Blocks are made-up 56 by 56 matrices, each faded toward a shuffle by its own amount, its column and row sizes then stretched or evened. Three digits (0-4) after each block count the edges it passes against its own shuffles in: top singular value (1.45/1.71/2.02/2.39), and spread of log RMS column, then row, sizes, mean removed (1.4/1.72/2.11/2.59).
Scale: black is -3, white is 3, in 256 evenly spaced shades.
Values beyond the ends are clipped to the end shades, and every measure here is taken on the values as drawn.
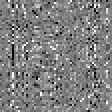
3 4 0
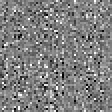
2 4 0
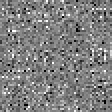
1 3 2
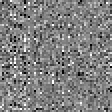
1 4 2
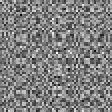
4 2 1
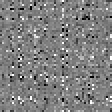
0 4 3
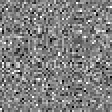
3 0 1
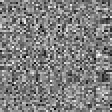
3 1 1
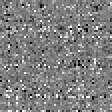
0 2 3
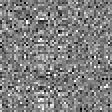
3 1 1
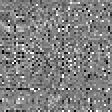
3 2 3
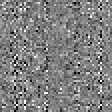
3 4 0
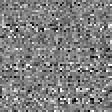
2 0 4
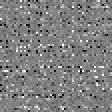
0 2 4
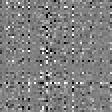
3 4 4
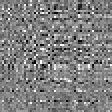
4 3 4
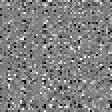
3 3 1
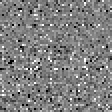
0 0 3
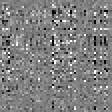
3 4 4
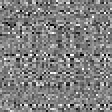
4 0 4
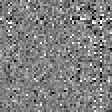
2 3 2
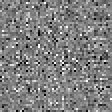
2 2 1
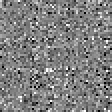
1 3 2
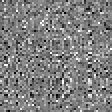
3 1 1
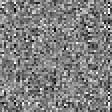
2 2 0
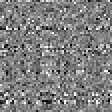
3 1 4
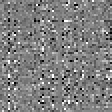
3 4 3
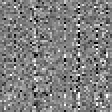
3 4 0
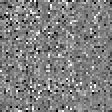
1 3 2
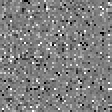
1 1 2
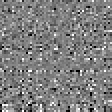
3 3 4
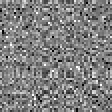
4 0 0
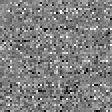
0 1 4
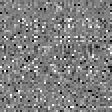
3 0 3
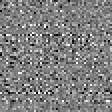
2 0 4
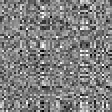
4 3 3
